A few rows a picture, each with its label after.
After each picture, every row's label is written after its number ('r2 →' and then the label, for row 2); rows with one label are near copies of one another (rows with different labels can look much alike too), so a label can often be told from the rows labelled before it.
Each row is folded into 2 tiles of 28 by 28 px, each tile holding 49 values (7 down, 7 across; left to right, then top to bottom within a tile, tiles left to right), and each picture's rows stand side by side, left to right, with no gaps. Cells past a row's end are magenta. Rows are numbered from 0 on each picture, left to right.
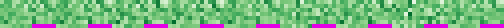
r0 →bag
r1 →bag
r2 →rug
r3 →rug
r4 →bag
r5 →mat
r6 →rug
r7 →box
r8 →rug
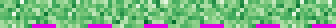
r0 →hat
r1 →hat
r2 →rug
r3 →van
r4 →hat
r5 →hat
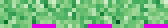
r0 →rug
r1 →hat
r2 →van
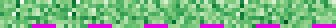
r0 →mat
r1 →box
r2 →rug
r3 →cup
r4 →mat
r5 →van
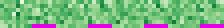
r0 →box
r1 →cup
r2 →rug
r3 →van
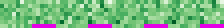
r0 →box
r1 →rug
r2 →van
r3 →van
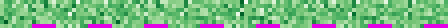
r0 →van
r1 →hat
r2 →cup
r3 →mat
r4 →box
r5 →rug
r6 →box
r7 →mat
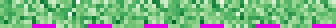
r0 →bag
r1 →box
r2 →bag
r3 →cup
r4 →hat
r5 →rug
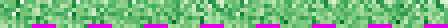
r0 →box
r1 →mat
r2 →mat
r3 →bag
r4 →box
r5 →van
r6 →bag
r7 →cup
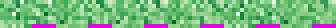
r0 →hat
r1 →bag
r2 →rug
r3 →bag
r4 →hat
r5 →van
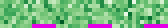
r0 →cup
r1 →van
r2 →box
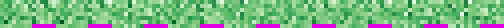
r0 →bag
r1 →van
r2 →mat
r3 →van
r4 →box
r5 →rug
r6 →rug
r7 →mat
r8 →box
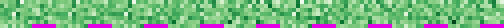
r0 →box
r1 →mat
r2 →mat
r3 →van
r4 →rug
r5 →mat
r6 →bag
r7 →hat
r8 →van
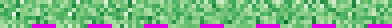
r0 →box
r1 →hat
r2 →box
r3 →rug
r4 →bag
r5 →bag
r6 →mat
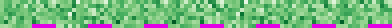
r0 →rug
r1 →box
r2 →van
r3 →bag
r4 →box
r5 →van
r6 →cup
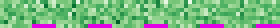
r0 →rug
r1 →box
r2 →van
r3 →mat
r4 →mat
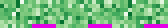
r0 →box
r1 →rug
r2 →box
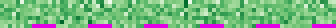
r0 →box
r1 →rug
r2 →hat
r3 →mat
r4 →mat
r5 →bag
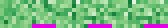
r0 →cup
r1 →mat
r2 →mat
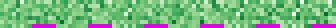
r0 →mat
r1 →van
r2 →hat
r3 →cup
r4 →hat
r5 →hat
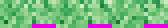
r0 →cup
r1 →cup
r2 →van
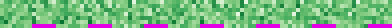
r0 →van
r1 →bag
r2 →mat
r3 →cup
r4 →box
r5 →hat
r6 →mat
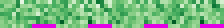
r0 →mat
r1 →bag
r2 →cup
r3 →cup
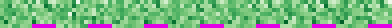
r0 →cup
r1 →box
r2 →rug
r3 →van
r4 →rug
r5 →rug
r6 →van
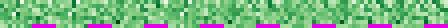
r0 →box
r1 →mat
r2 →van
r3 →box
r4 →cup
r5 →rug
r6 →bag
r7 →bag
